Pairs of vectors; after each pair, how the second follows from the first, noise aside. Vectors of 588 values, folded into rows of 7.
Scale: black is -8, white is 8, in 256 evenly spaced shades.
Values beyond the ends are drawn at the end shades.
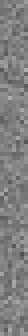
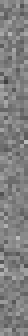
reversed.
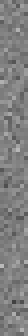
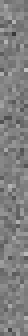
reversed.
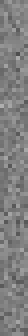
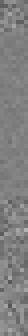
reversed, partly zeroed.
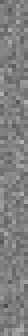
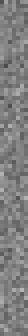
wrapped around.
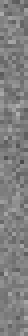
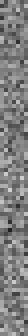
reversed, negated, scaled up.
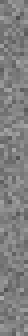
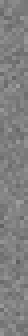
wrapped around, negated, shrunk.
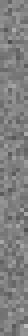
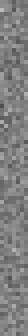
reversed.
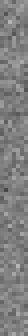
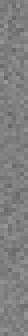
wrapped around, negated, shrunk.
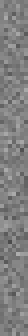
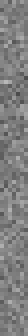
reversed.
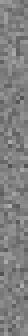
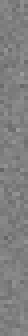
reversed, shrunk.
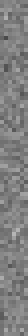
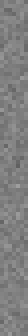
wrapped around, negated, shrunk.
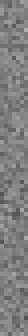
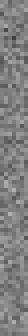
wrapped around.
